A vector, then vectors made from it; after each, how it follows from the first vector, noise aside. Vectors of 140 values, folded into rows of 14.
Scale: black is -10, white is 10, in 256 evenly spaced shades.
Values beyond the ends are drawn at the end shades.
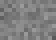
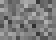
wrapped around, scaled up.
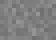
wrapped around, shrunk.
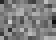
wrapped around, scaled up.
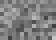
negated, scaled up.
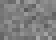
wrapped around, negated.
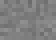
reversed, negated, shrunk.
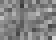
negated, scaled up.
